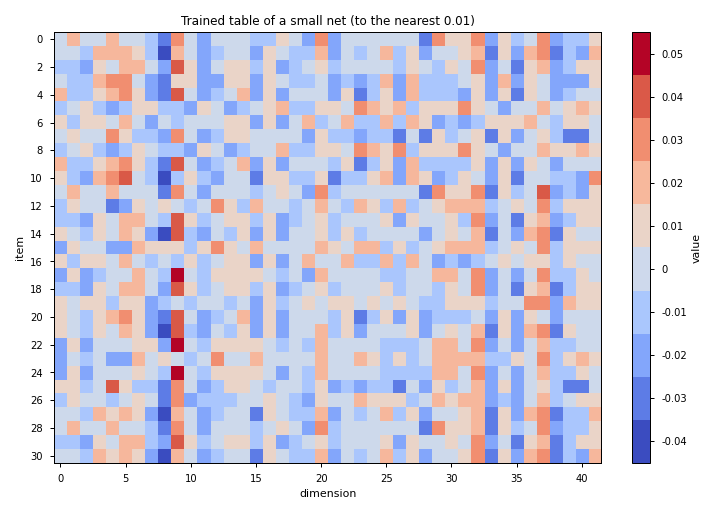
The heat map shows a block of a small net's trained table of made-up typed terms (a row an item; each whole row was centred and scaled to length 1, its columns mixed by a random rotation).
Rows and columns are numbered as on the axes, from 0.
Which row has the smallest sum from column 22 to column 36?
7
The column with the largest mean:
9
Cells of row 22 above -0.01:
29
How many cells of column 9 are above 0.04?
3
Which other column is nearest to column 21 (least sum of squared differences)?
11
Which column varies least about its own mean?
18
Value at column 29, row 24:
0.02
